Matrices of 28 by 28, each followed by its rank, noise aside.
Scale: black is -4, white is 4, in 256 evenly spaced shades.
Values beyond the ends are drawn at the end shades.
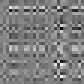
two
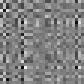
two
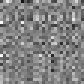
four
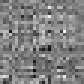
four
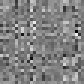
four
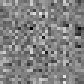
six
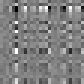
one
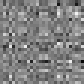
three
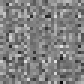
six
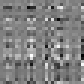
two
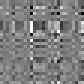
two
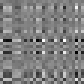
one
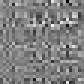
four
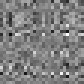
three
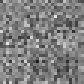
six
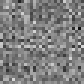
six
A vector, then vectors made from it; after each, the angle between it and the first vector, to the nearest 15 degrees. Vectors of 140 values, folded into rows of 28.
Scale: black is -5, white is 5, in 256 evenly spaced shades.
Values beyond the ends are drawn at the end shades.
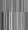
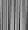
75 degrees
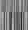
135 degrees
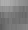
90 degrees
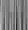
105 degrees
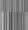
165 degrees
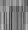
150 degrees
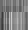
15 degrees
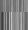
15 degrees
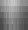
75 degrees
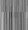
150 degrees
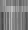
45 degrees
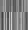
30 degrees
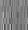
120 degrees
